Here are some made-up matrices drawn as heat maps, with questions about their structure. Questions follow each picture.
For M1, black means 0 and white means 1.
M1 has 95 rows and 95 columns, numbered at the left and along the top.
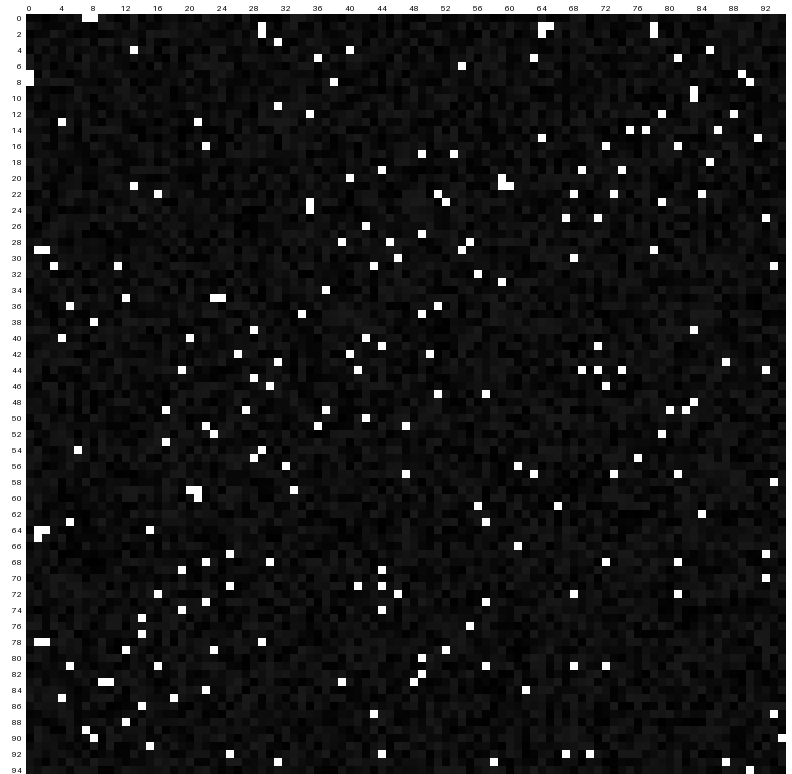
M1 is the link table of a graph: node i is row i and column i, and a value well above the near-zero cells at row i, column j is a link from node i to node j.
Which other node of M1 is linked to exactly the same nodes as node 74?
node 69
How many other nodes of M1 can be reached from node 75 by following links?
3
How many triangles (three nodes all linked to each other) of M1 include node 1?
1
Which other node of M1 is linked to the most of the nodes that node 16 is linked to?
node 68
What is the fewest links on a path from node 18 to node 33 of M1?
6
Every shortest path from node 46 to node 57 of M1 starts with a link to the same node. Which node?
node 72
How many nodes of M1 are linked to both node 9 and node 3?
0
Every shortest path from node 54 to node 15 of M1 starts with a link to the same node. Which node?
node 29
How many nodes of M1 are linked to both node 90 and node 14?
0
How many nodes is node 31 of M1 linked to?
4
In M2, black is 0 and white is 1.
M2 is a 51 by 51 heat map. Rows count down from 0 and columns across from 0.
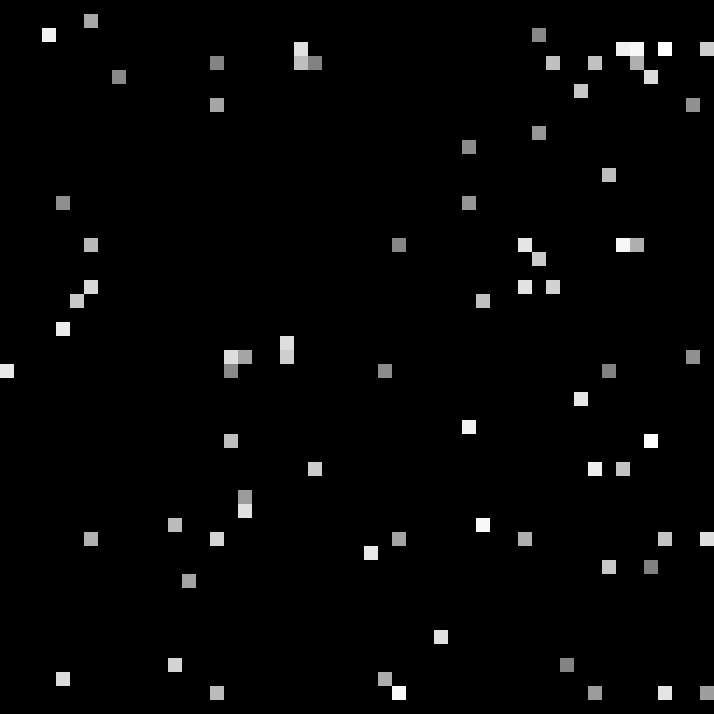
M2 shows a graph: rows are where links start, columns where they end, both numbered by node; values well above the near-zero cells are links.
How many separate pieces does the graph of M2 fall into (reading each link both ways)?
5
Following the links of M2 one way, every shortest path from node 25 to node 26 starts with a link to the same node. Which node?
node 20
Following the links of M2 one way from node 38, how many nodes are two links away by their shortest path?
4
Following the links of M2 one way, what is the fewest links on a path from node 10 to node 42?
2
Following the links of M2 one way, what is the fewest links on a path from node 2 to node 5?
3
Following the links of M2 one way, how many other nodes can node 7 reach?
12
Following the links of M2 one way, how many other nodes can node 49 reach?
11
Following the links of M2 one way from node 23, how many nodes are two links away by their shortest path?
6
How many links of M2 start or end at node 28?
4
